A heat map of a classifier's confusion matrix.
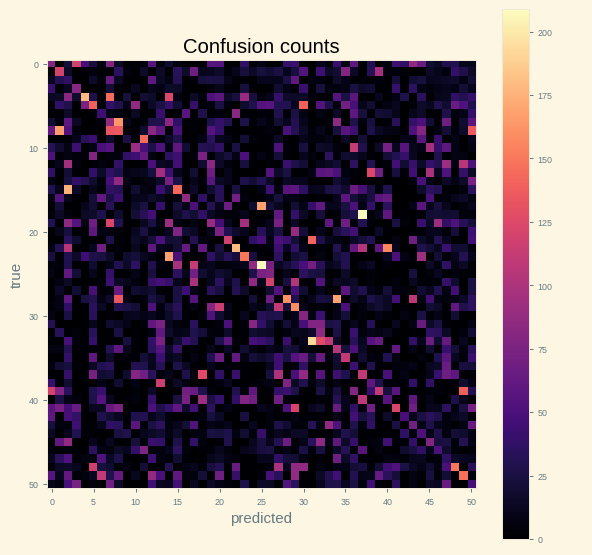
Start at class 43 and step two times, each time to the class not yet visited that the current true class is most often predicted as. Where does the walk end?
31
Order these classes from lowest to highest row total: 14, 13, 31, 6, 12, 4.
6, 14, 31, 12, 13, 4
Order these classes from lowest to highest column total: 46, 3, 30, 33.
33, 3, 46, 30
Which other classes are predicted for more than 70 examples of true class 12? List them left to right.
2, 19, 47, 49
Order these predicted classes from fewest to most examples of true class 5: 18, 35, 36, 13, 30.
18, 13, 36, 35, 30
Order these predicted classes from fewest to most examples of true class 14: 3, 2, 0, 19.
0, 2, 3, 19
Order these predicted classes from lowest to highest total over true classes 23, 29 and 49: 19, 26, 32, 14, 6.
32, 26, 19, 6, 14
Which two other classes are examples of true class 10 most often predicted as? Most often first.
36, 45
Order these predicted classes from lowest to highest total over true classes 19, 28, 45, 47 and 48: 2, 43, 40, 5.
40, 43, 5, 2
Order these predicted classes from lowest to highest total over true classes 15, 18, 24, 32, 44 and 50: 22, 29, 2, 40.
22, 40, 29, 2
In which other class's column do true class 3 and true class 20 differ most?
29
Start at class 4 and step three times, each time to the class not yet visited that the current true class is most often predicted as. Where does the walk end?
1
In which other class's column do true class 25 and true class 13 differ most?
38
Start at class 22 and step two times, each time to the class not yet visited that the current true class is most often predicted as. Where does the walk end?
37
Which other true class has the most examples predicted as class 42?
10
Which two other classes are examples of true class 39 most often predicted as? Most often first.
49, 0
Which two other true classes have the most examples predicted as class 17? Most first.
24, 26
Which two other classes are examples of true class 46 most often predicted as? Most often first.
11, 37
